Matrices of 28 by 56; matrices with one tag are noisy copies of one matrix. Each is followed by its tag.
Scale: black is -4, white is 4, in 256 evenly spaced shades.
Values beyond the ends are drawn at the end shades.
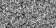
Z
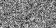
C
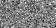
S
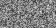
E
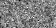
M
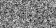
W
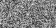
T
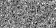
S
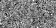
T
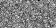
W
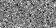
W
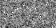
Z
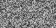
Z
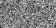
S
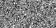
S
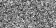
W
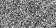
S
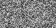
Z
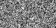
C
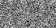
S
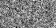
M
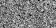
W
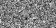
C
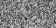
C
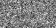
Z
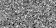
E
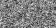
T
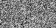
C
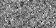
Z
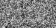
Z
